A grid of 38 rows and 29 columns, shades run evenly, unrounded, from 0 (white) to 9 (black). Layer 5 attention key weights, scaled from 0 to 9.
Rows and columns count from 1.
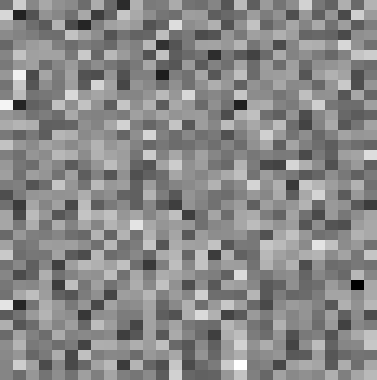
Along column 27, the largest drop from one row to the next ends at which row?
5
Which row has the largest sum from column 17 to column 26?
6
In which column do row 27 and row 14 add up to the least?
21
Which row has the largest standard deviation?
37
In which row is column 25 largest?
22
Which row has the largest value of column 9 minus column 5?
11
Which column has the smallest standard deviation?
4
